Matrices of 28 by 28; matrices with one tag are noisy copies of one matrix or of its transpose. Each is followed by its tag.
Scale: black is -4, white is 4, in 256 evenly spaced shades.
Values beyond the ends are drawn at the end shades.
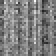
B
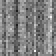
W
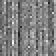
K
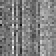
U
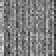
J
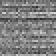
K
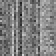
U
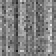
W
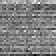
J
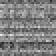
B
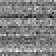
W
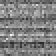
B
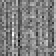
K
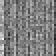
J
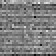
J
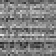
B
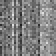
U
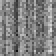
W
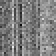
U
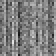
K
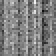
B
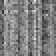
B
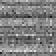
W
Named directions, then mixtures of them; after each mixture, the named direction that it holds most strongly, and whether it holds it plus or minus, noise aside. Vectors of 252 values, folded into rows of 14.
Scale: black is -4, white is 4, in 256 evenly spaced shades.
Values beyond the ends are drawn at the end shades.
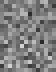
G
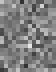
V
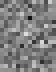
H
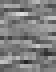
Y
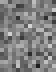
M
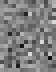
G, minus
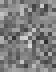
V, plus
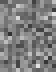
M, minus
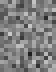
M, plus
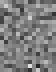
G, minus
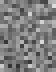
G, minus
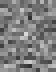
H, plus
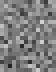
G, minus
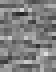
Y, minus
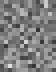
G, plus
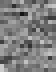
Y, minus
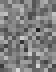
M, minus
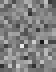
G, plus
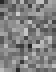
V, minus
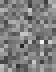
H, plus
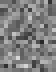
H, minus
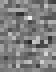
Y, minus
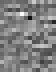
H, plus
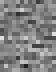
Y, minus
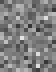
M, minus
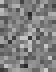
V, plus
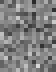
M, minus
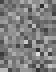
V, minus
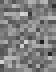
G, plus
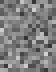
V, minus
